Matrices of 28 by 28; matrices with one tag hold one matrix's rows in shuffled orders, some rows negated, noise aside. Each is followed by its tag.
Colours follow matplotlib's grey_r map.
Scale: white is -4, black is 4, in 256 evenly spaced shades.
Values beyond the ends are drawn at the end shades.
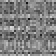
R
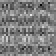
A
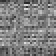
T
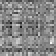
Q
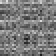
T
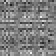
A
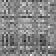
A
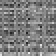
R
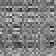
Q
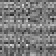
R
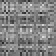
A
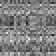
R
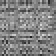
A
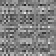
A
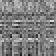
Q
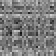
Q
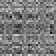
Q
